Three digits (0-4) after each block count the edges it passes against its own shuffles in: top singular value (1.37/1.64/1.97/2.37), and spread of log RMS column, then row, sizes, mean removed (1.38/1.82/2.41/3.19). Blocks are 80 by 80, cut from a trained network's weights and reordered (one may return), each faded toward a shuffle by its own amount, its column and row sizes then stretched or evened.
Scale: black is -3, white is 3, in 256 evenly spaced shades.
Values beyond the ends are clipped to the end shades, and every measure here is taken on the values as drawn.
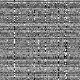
4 3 0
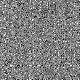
1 0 0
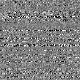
0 0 4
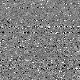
1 0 3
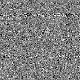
1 1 3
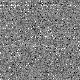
0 1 1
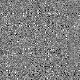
0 2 2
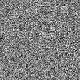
2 0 0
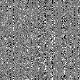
0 4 2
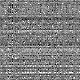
4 3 1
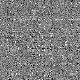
0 2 2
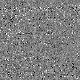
0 1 2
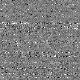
0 1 3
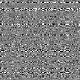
4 1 4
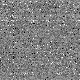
0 0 1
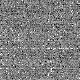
1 2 0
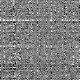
3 4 1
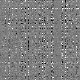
2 4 2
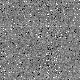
0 1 0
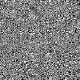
3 0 3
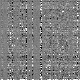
3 4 1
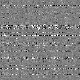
2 1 4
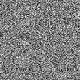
3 0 0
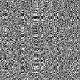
4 3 2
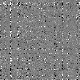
1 3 2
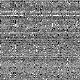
3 2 1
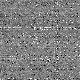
1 0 2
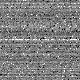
3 0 2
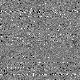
0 1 3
